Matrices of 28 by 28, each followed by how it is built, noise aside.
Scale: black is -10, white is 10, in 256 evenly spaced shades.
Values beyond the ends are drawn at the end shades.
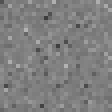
sparse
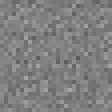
repeating columns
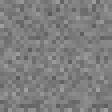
repeating columns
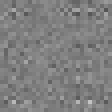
low rank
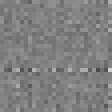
low rank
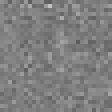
low rank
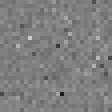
sparse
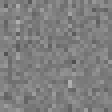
uneven columns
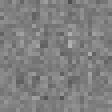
low rank
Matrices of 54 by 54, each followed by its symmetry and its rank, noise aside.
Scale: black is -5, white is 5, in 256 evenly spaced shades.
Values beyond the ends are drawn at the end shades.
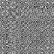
symmetric, rank six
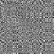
antisymmetric, rank four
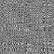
antisymmetric, rank six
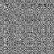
antisymmetric, rank six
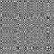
symmetric, rank three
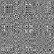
symmetric, rank six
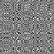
no symmetry, rank three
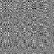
antisymmetric, rank four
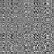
no symmetry, rank four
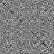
symmetric, rank six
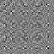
symmetric, rank three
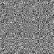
antisymmetric, rank six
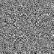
antisymmetric, rank six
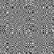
antisymmetric, rank four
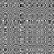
no symmetry, rank three
